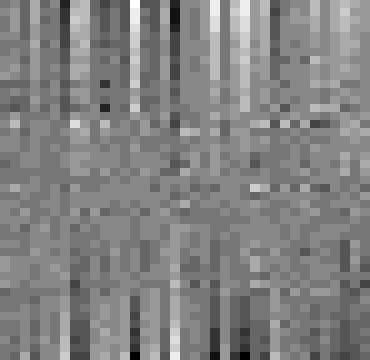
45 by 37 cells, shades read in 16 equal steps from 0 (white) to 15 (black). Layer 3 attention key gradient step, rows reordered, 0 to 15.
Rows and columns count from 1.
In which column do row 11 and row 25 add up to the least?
14
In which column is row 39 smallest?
18
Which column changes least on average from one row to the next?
21
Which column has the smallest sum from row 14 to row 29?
8
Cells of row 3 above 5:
24
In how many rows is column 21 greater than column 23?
15
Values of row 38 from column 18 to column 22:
5 7 8 8 10
